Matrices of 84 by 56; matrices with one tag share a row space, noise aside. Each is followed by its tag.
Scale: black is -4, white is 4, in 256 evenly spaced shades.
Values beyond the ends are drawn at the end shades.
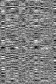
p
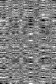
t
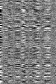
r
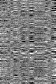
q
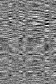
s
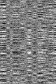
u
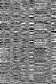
q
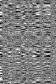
r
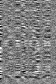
r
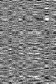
s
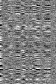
r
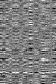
t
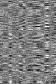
s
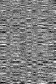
u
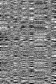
q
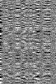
r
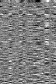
s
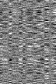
s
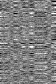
q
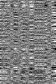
q
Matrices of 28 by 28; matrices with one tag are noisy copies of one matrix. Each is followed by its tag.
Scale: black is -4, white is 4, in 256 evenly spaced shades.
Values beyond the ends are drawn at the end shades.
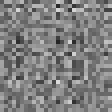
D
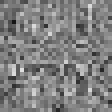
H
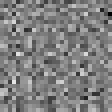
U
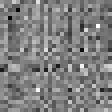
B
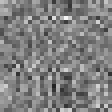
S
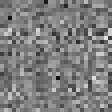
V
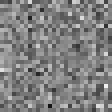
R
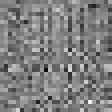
B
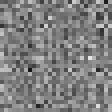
R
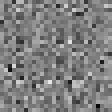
D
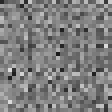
R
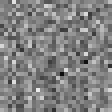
U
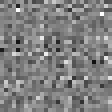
D
